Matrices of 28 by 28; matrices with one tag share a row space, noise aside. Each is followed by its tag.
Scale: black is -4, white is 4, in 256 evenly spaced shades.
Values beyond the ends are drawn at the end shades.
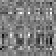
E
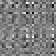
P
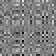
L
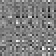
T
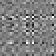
P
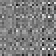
T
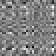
P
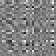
P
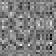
E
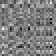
E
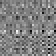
T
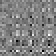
T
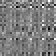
T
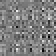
T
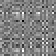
L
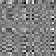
P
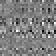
T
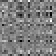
E
